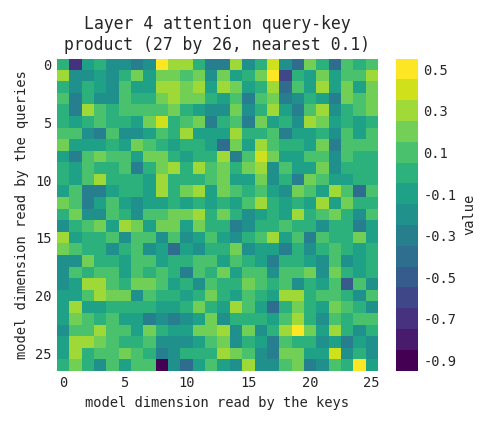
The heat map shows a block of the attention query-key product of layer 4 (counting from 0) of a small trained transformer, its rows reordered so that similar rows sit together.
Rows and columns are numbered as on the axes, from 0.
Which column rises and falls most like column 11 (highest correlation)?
9
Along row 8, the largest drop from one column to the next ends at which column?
14
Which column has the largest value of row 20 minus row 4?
19
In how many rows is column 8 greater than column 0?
16
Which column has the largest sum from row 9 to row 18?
11
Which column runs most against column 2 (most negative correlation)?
23
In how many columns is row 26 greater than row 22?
7
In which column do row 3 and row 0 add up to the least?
1
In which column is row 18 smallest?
10
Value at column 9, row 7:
-0.1
